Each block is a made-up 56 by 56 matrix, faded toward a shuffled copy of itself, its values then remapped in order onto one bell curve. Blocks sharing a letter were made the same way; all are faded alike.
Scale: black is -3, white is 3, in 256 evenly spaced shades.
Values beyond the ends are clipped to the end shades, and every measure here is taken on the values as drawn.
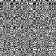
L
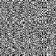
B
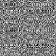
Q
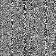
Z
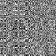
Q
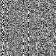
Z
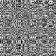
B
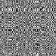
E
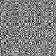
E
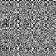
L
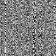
Z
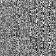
Z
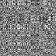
B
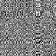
Q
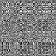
E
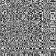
L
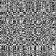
E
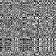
L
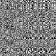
B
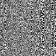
Z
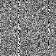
Z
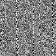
Z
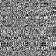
B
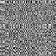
Q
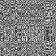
Q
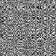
Q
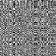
E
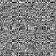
L
